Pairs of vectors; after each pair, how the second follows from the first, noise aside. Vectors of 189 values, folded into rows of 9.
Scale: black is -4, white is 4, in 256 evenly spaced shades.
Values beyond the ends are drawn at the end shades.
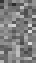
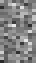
sign-scrambled.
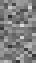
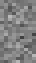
negated, shrunk.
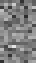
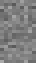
negated, shrunk.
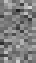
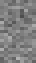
wrapped around, negated, shrunk.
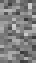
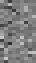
reversed, partly zeroed.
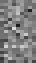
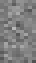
shrunk.
